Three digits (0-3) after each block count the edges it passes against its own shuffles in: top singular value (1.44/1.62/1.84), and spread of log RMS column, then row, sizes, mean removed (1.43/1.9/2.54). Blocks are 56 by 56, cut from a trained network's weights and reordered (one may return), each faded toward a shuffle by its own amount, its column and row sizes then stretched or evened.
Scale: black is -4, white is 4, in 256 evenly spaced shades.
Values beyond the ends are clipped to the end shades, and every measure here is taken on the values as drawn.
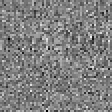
2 1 1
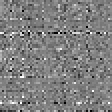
3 2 3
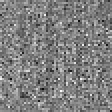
1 0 1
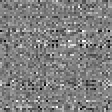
3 1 3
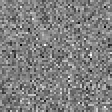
2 1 1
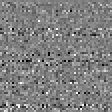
0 0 3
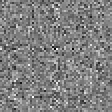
1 2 1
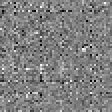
1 2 2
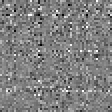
0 2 2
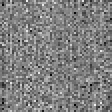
1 1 0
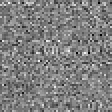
2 0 2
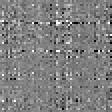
3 2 3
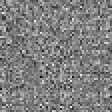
2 2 0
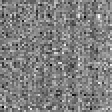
2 0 2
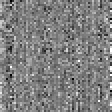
2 3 0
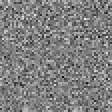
2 1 1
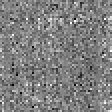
1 2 1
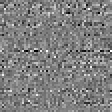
2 1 3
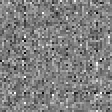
2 2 1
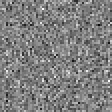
1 1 1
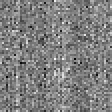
2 1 1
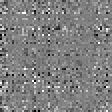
0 3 3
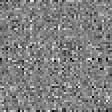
1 1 3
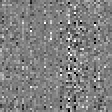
1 3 1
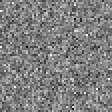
0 0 0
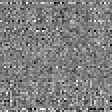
2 0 3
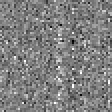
0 2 0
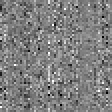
0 3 0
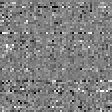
0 1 3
